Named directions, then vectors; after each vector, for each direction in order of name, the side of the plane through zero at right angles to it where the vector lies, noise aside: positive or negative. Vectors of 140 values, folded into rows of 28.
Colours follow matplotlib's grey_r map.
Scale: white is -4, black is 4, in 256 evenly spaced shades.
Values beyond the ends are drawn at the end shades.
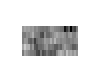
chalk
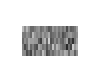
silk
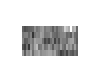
negative, negative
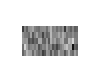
positive, negative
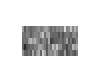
negative, positive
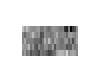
positive, positive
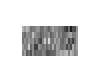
positive, positive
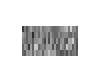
negative, negative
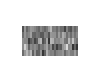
positive, negative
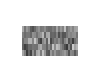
negative, positive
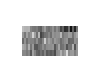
positive, positive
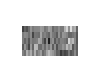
negative, negative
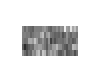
negative, positive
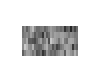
positive, negative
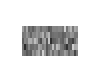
negative, positive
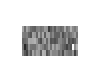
negative, positive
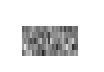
positive, negative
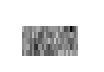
positive, positive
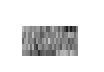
positive, positive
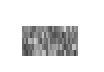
negative, positive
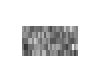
negative, positive
